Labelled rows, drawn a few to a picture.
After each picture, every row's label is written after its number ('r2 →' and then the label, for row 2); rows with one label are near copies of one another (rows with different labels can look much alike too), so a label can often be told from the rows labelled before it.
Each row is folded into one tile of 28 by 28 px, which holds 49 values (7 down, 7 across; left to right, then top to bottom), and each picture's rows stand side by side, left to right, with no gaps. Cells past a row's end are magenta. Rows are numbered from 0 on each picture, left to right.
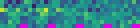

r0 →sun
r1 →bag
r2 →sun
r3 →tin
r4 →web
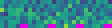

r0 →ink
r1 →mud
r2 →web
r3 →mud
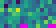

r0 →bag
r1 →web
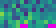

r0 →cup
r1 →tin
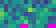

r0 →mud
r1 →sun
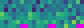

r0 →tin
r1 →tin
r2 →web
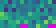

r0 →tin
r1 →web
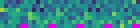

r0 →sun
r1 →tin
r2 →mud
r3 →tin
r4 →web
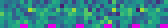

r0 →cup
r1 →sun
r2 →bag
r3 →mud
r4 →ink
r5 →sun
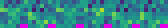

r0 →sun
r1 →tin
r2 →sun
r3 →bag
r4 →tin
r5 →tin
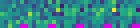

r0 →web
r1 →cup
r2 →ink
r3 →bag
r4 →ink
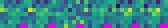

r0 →sun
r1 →sun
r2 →web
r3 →ink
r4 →bag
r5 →bag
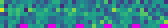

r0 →ink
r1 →sun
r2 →bag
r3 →web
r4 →sun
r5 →mud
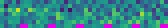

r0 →bag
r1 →sun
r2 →tin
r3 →mud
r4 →mud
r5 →cup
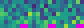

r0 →mud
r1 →cup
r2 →web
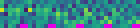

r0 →ink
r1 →ink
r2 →cup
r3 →mud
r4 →mud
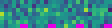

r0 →cup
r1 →bag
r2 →web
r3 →ink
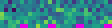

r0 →tin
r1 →web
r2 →sun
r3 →mud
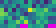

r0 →mud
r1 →sun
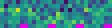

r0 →bag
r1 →mud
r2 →tin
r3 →sun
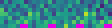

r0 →mud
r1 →cup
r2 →web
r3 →cup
